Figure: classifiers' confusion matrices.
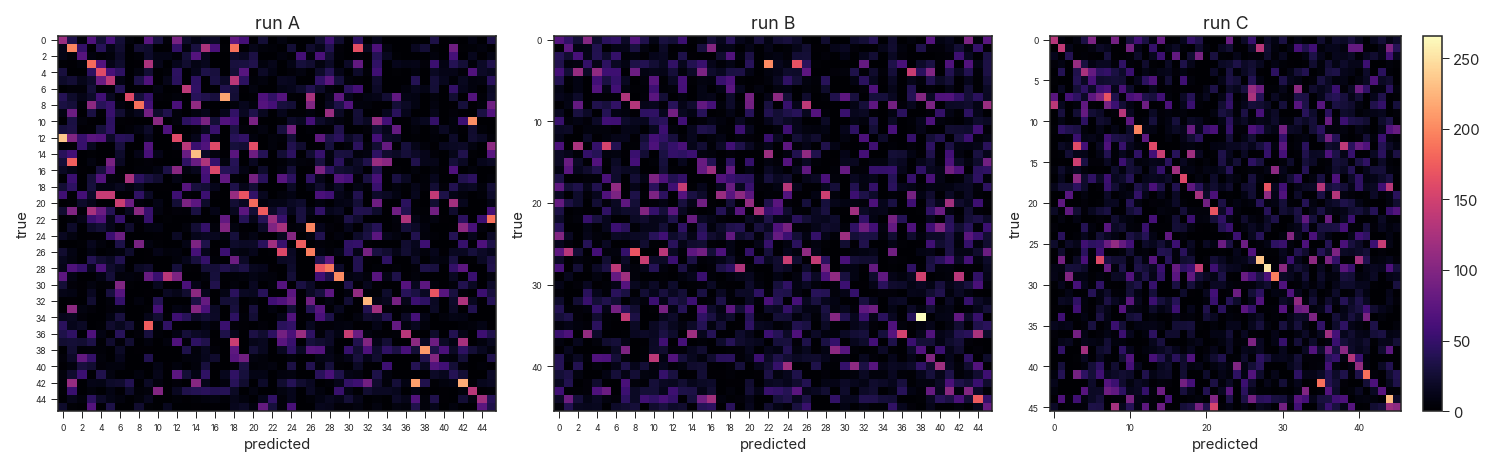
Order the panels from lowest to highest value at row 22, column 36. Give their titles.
run B, run C, run A
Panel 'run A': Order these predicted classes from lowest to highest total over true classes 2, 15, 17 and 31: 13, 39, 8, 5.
8, 13, 5, 39
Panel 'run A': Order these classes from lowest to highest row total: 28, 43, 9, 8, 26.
43, 9, 26, 28, 8
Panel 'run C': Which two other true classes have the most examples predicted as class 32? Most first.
6, 33
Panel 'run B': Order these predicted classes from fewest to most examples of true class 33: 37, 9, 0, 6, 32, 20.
9, 37, 0, 20, 32, 6
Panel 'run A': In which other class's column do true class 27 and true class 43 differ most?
10
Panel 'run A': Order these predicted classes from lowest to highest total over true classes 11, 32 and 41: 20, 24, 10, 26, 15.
20, 10, 26, 15, 24
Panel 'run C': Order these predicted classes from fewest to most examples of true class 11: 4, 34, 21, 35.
4, 34, 35, 21
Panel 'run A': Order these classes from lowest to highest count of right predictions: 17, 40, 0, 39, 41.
41, 40, 17, 39, 0
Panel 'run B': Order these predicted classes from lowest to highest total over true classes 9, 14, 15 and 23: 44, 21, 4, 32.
21, 44, 4, 32
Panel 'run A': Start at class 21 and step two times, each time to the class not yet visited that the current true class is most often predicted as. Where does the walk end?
9
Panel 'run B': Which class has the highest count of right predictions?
44
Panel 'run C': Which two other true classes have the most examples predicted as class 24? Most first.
40, 31
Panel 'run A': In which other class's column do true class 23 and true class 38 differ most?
26
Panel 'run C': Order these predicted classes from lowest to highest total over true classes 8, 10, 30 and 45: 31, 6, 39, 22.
31, 22, 6, 39
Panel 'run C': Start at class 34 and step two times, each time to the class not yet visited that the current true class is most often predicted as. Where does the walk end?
3
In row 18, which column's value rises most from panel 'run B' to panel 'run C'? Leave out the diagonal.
28
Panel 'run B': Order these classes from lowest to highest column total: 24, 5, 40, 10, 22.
40, 5, 22, 10, 24
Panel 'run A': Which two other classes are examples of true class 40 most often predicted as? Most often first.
39, 34
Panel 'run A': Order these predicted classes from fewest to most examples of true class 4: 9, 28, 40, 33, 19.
40, 9, 28, 33, 19
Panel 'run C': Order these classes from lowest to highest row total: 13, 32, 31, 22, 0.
31, 22, 32, 0, 13
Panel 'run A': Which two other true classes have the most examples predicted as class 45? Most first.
22, 13
